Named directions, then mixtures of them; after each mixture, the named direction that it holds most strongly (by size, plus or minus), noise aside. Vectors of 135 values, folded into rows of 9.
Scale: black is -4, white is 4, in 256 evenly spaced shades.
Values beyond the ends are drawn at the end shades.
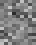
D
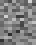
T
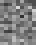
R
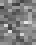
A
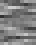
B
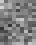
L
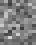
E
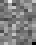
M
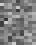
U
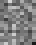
M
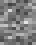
E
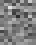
D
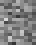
U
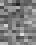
A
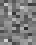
D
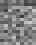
R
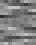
B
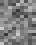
D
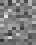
E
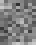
L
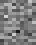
T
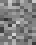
M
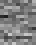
B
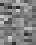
U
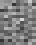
T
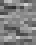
B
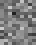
D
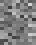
D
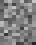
M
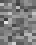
U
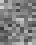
L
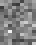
A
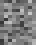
T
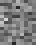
U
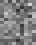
E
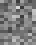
R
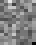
M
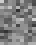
L
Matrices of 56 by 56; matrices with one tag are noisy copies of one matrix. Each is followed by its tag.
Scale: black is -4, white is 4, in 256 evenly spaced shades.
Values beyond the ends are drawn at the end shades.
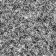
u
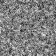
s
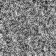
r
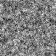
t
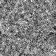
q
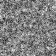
t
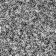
s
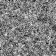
u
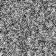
r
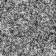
q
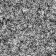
t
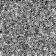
r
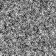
r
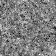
q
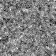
t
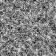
u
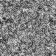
t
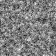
u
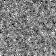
r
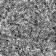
q
